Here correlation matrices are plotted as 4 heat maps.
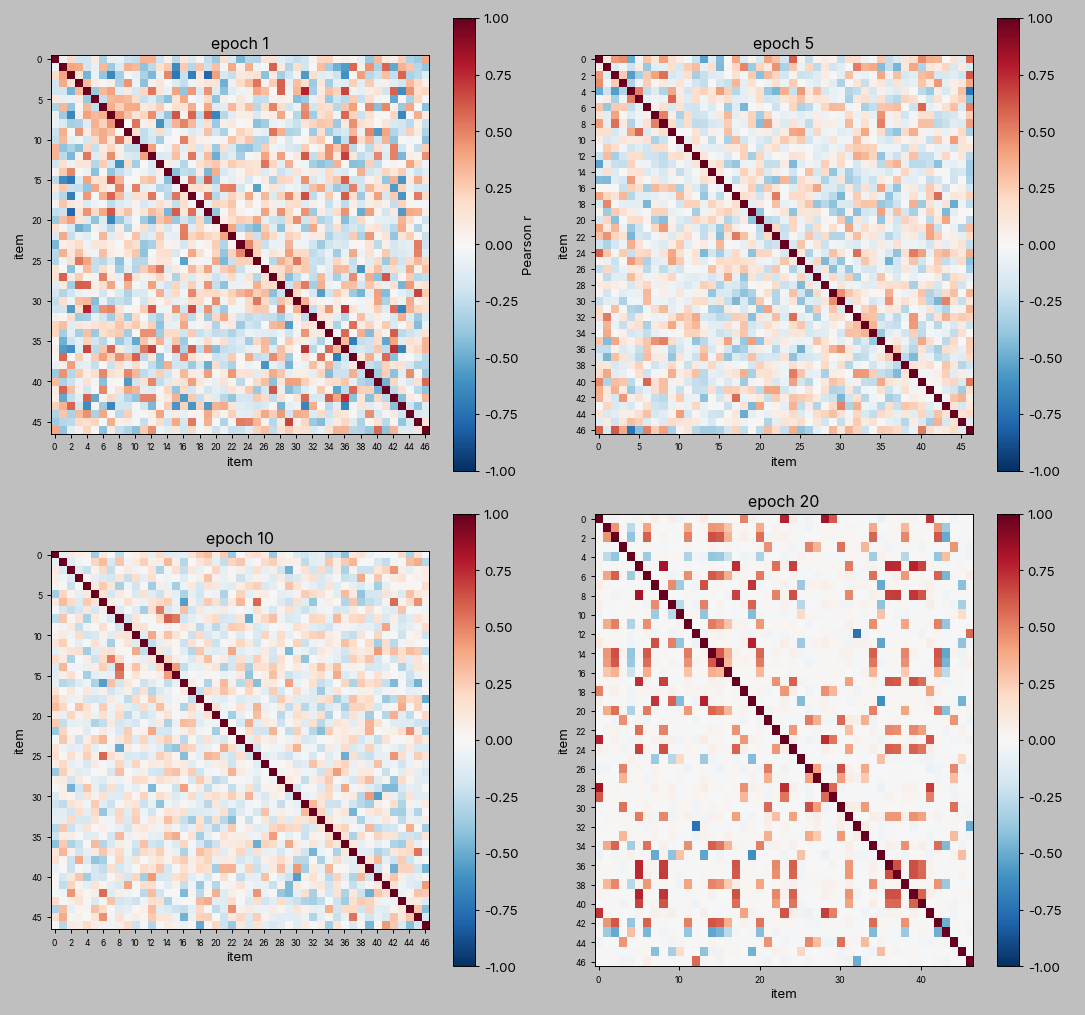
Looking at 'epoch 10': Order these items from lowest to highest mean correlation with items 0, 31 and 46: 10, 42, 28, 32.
28, 10, 32, 42
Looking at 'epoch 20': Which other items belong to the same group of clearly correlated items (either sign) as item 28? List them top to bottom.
0, 18, 23, 29, 41
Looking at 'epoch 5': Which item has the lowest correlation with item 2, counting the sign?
4
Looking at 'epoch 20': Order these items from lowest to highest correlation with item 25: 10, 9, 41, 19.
19, 9, 41, 10
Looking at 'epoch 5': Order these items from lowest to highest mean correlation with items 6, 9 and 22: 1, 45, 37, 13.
13, 37, 45, 1
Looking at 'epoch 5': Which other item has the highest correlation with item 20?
43
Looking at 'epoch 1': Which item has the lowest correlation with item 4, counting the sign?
43
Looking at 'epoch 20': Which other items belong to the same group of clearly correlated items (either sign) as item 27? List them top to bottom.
3, 21, 26, 30, 33, 44
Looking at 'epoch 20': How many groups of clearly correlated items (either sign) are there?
6
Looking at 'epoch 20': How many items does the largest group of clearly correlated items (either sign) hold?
13
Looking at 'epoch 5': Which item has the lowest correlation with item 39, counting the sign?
37
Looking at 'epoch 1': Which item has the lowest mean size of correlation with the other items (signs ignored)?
18
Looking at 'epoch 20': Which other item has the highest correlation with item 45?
35
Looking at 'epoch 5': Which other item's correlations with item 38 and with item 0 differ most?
46
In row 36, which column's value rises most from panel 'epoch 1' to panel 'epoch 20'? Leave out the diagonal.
5
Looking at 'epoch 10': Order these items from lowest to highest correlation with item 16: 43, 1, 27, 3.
1, 3, 43, 27
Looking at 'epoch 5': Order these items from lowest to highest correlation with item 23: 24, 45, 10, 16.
24, 16, 45, 10
